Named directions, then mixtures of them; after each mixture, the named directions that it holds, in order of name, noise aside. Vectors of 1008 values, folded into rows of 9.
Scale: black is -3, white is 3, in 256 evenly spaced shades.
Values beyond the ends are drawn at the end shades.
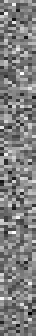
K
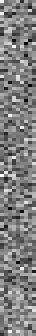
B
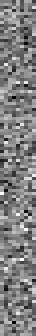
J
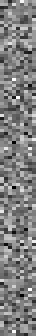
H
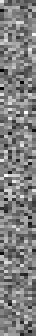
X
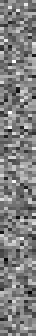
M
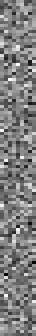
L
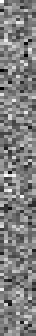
B, X.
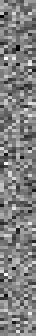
K, L.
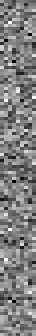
K, M.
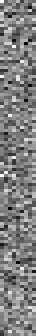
B.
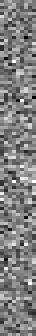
J, K, M.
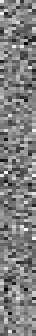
B, J.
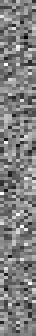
J, K, L.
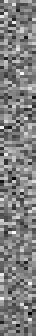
K.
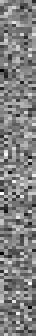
J, K, X.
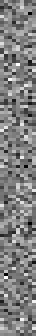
L.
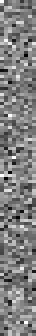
B, M, X.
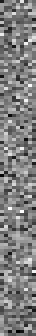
B.
